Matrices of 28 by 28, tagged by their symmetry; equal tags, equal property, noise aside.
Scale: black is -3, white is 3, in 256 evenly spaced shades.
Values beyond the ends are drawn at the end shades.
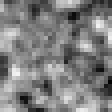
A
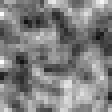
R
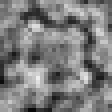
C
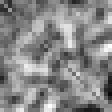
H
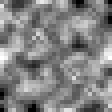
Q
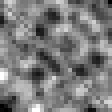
C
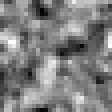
A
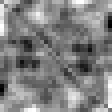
Q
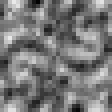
Q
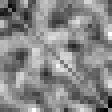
H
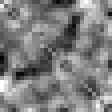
H
